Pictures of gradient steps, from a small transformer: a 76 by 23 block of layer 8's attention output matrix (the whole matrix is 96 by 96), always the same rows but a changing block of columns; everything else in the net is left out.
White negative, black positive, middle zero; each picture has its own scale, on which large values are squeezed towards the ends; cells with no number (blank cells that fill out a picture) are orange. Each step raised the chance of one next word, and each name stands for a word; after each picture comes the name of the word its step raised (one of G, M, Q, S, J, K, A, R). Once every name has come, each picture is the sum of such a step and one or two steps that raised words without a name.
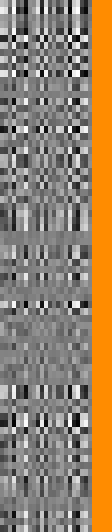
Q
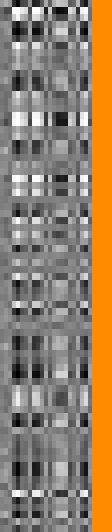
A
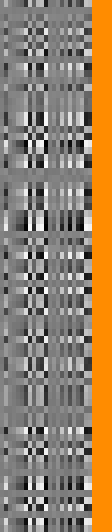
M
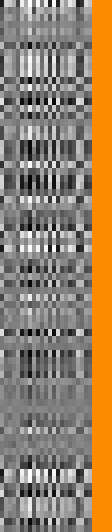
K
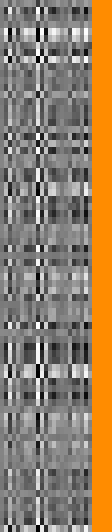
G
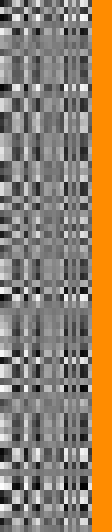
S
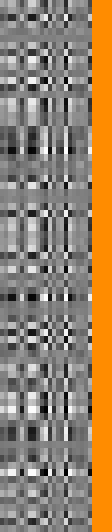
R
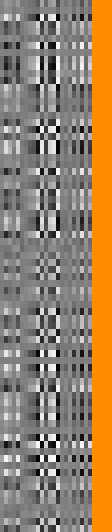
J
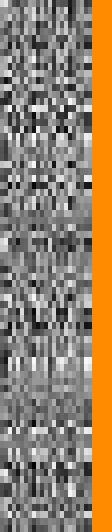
K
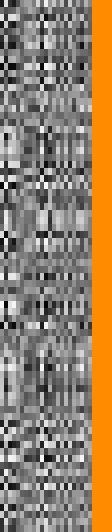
J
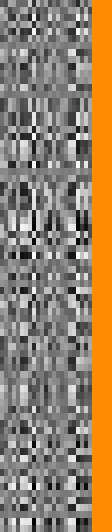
M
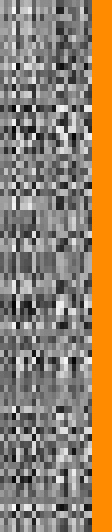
J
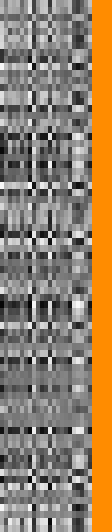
M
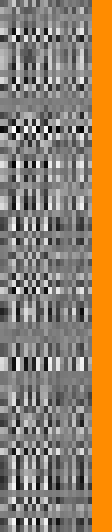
M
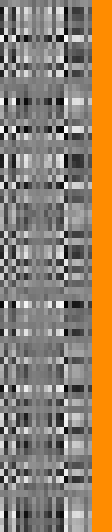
Q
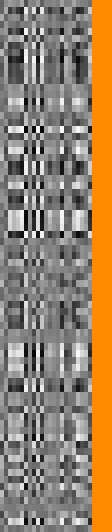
J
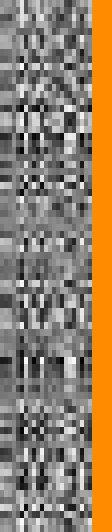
S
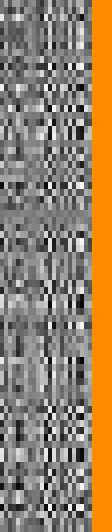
S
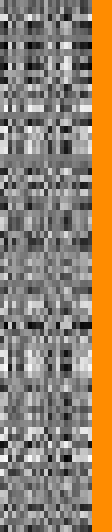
J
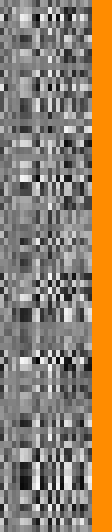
S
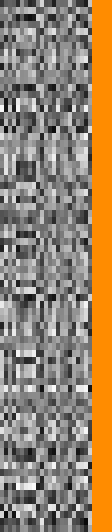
S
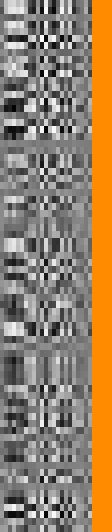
Q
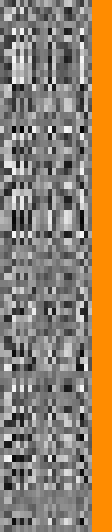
J
